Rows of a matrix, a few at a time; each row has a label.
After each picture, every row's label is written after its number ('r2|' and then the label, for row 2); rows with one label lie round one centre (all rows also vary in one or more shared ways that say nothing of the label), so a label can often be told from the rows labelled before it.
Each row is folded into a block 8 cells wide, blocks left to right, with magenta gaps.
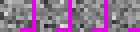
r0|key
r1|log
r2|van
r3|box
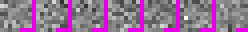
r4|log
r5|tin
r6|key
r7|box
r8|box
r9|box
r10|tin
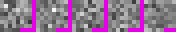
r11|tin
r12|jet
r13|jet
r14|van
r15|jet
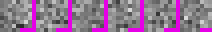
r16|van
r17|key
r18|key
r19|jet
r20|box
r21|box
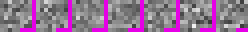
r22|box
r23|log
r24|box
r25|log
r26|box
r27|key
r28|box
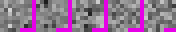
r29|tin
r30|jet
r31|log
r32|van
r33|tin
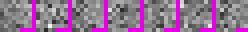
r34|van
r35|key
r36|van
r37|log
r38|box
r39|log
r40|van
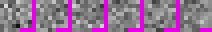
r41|tin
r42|key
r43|log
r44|jet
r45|tin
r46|box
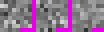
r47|log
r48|van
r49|tin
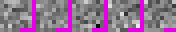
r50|key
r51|log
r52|van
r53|log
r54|box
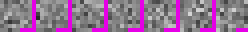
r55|box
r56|key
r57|van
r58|key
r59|box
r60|jet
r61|jet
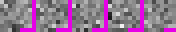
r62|tin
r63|key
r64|van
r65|key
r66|key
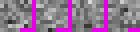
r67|box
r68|tin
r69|tin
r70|van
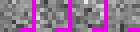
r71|van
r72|jet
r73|van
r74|tin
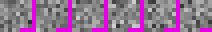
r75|box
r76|jet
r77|box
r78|log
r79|van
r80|jet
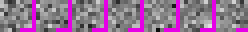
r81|tin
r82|key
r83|jet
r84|jet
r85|tin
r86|log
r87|key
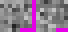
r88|tin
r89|jet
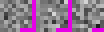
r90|van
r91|box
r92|van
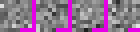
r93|log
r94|jet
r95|tin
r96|jet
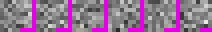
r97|van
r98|van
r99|box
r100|jet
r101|box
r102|van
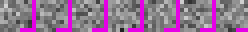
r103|tin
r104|key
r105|van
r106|tin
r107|box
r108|box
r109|tin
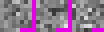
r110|van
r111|log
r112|key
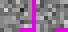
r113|key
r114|jet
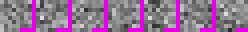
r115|jet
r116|box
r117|log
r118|key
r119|box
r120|log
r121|tin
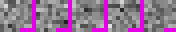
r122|tin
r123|key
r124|log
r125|jet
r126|log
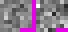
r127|box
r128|log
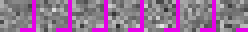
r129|log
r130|jet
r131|log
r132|log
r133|box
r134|tin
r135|log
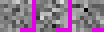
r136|van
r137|jet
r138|jet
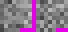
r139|van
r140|van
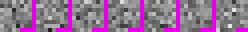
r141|jet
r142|tin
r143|van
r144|van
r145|van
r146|tin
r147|jet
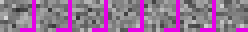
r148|box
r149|jet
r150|van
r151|key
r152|jet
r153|log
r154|log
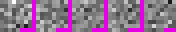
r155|van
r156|log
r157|log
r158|key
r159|box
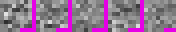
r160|box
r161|log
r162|tin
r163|log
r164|log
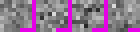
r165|jet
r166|van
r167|box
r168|tin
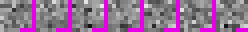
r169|jet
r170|tin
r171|van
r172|tin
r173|log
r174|log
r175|log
